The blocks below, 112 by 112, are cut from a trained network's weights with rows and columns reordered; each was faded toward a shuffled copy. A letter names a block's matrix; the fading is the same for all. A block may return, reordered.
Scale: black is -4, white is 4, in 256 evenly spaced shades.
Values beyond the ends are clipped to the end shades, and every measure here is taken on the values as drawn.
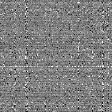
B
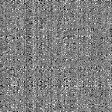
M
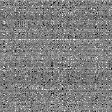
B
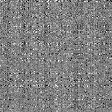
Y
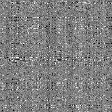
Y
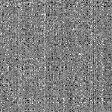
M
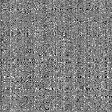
M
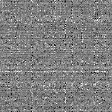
B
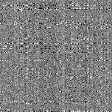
Y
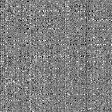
M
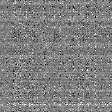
B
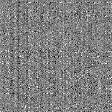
M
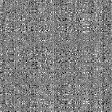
M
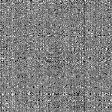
M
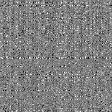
Y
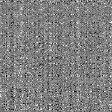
Y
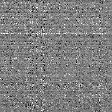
B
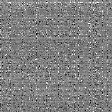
B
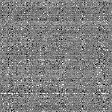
B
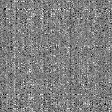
M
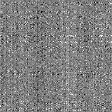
M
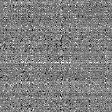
B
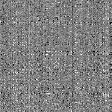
M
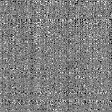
Y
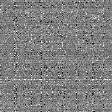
B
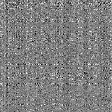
Y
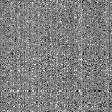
M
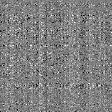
M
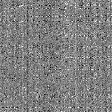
M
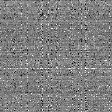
B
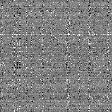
B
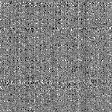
M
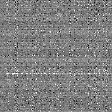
B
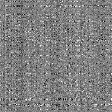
Y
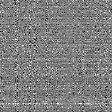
B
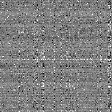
B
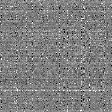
B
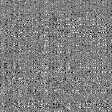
Y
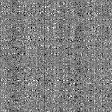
M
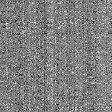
M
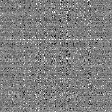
B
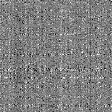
M
